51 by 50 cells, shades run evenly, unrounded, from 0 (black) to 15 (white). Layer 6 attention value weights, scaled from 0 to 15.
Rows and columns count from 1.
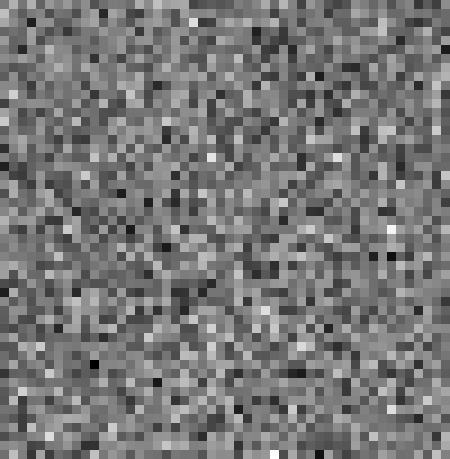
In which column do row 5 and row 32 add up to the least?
24
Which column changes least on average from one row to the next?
41
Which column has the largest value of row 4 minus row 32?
43
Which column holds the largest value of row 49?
6
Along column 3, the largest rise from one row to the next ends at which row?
7
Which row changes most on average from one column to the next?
51
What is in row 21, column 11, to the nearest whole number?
9
